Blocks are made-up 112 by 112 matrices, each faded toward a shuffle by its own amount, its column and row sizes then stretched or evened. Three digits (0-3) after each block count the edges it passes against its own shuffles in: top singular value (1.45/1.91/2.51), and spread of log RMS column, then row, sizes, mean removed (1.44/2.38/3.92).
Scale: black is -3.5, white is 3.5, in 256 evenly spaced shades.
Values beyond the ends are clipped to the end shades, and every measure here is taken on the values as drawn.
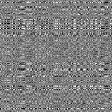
3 1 3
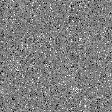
1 1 0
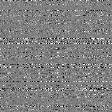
1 1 3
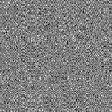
3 1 0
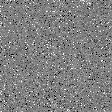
0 1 1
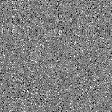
2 1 0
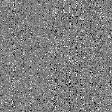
0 2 0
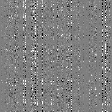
2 3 1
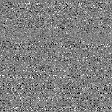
2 0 2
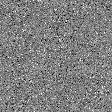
0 0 0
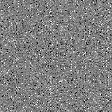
2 1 0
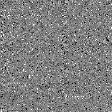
1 2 1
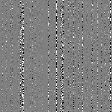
3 3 0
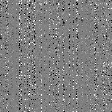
0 3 1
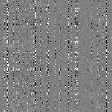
3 3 1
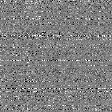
0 1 3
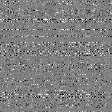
2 0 3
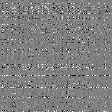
1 2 3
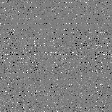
0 1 2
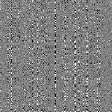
3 3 1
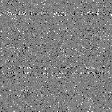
2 1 2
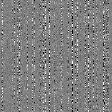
2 3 0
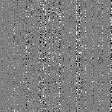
1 3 1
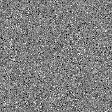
0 1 0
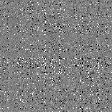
0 2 2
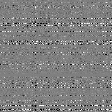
2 1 3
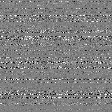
0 0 3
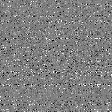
2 0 2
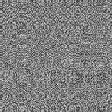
3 0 1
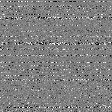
0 0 3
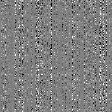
0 3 1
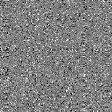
2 1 1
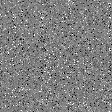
0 1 0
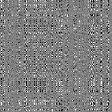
3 3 2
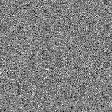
2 0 0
